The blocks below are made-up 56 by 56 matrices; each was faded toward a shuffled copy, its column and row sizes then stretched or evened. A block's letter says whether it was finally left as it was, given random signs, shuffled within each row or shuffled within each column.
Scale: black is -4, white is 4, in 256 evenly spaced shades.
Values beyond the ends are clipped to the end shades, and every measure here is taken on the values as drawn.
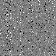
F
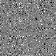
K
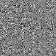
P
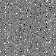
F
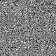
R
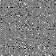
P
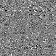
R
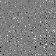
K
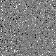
F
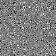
P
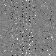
F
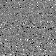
R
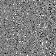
F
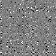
K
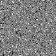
F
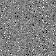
F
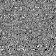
R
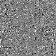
P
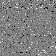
R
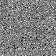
R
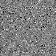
R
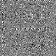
K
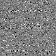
R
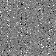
F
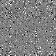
P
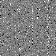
F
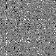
P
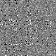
P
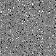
F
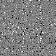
P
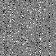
F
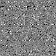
R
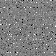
R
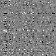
K
